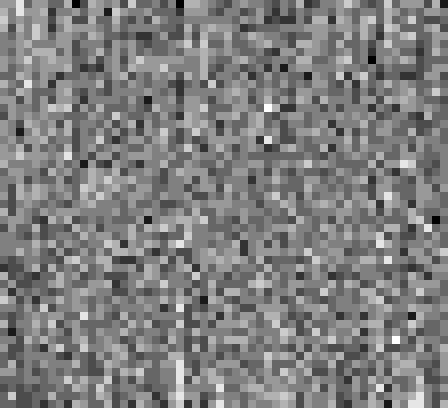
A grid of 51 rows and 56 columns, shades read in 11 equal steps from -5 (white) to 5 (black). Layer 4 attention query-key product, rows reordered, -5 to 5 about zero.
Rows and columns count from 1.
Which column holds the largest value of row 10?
39
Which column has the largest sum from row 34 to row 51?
3
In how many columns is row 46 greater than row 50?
23
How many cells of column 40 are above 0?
14
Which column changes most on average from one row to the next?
52
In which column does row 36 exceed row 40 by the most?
11
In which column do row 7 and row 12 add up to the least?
55
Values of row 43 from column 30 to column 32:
-2 -2 0
